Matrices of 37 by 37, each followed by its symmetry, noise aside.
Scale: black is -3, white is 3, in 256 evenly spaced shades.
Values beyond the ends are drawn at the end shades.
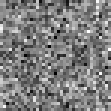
mirrored top to bottom.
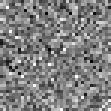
symmetric.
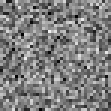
symmetric.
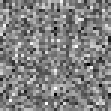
mirrored left to right.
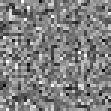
mirrored top to bottom.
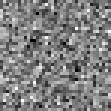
same after a half turn.
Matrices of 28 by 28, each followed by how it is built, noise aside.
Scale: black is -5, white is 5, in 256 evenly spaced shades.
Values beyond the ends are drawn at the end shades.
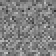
repeating columns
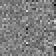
uneven columns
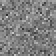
Hankel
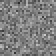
noise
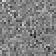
banded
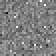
sparse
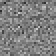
repeating columns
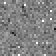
sparse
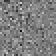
uneven columns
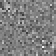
banded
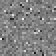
sparse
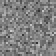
noise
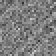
Hankel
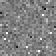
sparse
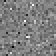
sparse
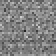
repeating columns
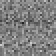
repeating columns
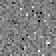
sparse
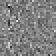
uneven columns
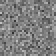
noise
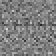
repeating columns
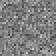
noise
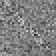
banded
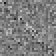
banded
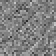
Hankel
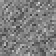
Hankel
